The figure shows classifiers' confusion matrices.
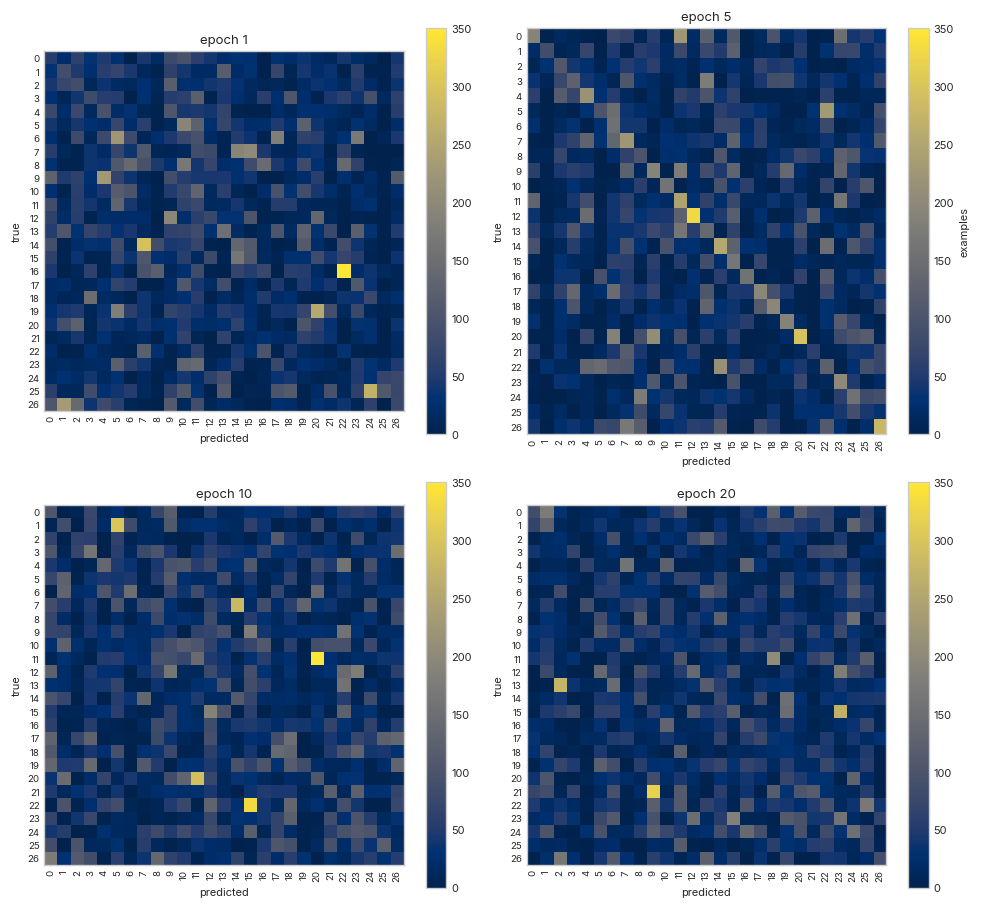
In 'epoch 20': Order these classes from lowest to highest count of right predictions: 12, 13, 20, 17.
20, 17, 13, 12
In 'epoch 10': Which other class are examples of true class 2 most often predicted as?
17
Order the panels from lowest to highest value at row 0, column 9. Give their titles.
epoch 20, epoch 5, epoch 1, epoch 10
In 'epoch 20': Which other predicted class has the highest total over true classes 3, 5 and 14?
19
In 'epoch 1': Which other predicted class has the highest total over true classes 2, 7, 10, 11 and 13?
5
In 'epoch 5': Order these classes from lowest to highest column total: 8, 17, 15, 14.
17, 8, 14, 15
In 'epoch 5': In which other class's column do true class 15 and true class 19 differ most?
23
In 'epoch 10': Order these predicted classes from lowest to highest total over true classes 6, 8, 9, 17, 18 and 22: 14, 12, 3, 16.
14, 16, 3, 12
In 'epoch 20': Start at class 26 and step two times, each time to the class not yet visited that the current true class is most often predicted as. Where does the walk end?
13
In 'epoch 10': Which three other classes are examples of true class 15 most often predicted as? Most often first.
12, 22, 13
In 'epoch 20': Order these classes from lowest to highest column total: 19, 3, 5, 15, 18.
3, 15, 18, 5, 19
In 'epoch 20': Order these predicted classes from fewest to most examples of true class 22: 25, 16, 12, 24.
12, 24, 16, 25
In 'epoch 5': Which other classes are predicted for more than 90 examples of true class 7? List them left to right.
4, 6, 15, 26
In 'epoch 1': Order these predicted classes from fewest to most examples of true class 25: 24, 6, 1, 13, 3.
1, 6, 3, 13, 24
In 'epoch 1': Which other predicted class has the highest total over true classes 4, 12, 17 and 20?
9
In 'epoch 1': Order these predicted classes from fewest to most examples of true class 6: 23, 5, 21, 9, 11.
21, 9, 11, 23, 5
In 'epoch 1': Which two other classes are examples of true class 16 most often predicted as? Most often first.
22, 8
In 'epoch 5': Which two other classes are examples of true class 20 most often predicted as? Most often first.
9, 6
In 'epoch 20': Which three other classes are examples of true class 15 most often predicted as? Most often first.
23, 19, 12
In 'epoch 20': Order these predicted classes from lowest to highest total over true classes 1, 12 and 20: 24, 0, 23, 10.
10, 0, 23, 24
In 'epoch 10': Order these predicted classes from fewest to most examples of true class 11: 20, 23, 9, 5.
23, 5, 9, 20
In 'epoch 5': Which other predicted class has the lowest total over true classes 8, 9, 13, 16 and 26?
1
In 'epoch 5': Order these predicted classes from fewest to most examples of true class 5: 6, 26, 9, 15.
9, 15, 26, 6
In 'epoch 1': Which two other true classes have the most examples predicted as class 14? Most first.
7, 15
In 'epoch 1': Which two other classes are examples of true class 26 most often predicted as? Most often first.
1, 2
